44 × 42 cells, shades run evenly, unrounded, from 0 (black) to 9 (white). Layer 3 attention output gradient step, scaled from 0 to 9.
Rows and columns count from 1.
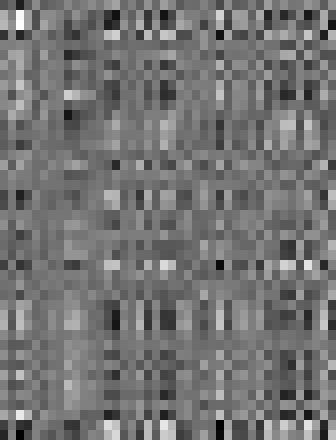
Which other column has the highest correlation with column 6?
2
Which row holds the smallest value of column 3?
44
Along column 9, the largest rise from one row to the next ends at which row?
10
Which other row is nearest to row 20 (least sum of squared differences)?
21
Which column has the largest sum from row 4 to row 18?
3
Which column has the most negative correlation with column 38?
37
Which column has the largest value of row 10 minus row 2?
9
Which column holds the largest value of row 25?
42
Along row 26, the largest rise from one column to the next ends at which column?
38
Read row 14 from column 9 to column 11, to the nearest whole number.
3 3 4
